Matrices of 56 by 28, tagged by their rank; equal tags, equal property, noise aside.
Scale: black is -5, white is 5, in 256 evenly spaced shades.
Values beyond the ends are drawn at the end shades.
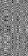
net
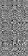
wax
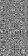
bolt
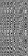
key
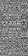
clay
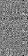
bolt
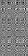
key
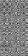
net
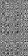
clay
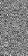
bolt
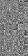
bolt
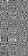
wax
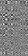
net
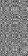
net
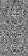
clay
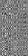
net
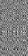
net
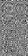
clay
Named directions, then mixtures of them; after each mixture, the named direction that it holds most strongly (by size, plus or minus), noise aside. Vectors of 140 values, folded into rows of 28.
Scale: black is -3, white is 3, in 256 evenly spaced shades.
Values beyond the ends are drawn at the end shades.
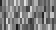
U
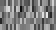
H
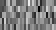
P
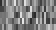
U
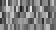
H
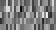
H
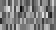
H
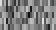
U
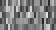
H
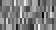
U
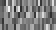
H
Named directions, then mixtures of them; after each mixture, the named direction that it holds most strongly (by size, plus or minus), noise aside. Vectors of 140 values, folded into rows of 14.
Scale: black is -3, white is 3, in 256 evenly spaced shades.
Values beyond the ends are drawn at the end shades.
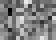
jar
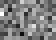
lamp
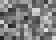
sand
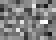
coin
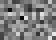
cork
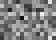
cork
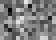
jar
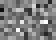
coin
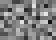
coin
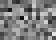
cork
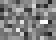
coin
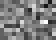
coin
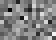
cork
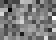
lamp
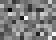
cork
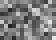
sand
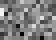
lamp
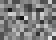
cork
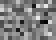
coin
